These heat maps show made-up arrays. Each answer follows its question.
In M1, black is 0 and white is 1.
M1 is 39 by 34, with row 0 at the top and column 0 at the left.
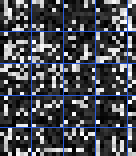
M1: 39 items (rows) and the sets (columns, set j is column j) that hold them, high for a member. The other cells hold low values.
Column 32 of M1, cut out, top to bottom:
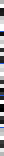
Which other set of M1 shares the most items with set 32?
4
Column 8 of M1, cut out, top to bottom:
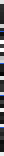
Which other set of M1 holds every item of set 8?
29
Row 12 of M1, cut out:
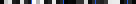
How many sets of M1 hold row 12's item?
11
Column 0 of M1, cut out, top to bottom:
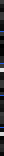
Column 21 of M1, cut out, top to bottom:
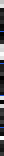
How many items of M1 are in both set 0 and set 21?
0
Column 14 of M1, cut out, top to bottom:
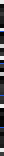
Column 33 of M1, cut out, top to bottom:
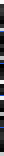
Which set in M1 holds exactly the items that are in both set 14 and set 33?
26
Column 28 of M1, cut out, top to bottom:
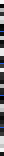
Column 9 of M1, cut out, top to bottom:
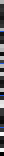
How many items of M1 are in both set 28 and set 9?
4
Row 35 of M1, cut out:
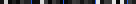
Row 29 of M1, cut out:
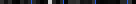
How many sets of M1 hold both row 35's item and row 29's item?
0
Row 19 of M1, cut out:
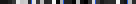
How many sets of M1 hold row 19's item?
11
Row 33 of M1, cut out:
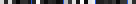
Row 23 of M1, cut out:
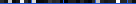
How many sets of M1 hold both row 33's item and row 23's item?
1
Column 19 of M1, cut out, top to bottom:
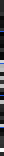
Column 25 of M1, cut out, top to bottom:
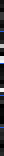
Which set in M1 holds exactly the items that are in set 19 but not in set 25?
15
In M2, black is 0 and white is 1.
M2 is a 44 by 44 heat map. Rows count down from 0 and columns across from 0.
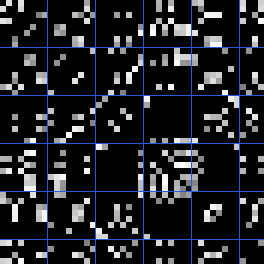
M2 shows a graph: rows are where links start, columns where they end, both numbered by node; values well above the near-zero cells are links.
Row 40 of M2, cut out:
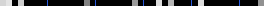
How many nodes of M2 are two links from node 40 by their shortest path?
3
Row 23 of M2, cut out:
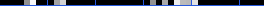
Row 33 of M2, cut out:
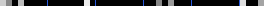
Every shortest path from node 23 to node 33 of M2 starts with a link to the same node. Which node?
node 32
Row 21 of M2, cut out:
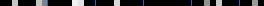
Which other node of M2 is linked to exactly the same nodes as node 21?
node 35
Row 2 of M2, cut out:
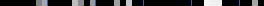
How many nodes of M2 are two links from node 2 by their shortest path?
5
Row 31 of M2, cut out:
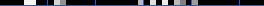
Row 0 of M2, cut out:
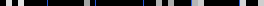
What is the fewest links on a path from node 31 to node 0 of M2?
2
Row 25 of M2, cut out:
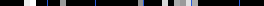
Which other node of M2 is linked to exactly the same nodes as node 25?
node 9
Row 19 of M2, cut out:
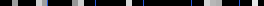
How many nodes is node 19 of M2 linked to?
10
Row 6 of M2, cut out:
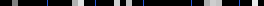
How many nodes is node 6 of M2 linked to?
9
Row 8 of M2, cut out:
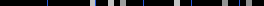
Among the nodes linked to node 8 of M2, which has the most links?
node 29
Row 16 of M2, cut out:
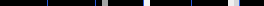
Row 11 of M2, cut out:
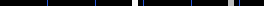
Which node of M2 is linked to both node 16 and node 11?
node 38
